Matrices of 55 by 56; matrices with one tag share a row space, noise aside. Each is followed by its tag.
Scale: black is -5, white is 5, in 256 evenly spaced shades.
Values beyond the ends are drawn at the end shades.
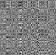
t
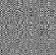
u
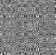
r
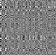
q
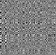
q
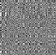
q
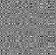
u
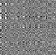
q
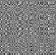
u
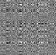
t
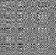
t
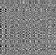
q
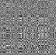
t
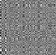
q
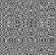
u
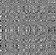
q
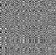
q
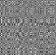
u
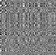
q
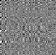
q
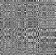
r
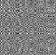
u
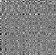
q
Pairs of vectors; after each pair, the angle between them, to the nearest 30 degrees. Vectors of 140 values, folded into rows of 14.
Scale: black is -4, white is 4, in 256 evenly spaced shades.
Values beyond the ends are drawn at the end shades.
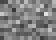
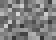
60 degrees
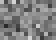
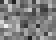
150 degrees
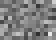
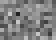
120 degrees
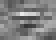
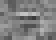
30 degrees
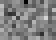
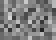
120 degrees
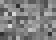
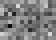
150 degrees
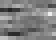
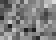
90 degrees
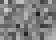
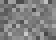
120 degrees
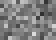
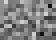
90 degrees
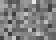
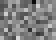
150 degrees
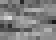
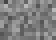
90 degrees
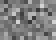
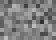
90 degrees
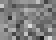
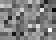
60 degrees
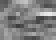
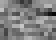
150 degrees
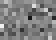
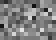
150 degrees
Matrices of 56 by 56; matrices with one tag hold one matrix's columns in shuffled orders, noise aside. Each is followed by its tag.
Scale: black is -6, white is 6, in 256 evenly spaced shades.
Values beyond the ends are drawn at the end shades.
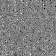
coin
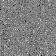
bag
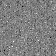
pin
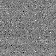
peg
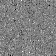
bag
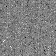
pin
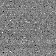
peg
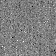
pin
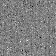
pin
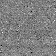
peg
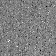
pin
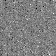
coin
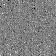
coin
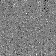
coin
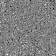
coin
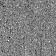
pin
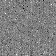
coin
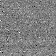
peg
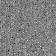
pin
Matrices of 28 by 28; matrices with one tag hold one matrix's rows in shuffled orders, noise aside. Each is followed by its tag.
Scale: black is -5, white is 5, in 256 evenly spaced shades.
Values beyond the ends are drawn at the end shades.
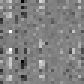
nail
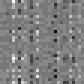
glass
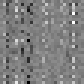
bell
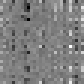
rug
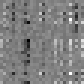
rug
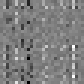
bell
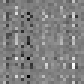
bell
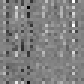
bell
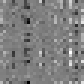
rug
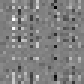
glass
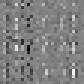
bell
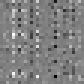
glass
